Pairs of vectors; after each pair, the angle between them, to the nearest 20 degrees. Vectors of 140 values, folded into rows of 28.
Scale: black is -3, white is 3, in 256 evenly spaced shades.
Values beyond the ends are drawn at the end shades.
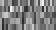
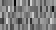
100 degrees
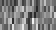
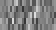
140 degrees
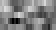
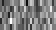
100 degrees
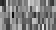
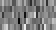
120 degrees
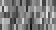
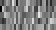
120 degrees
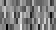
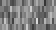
100 degrees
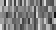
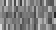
20 degrees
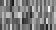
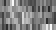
140 degrees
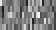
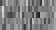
160 degrees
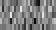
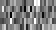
140 degrees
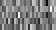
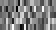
100 degrees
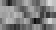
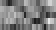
20 degrees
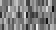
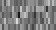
80 degrees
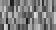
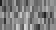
100 degrees
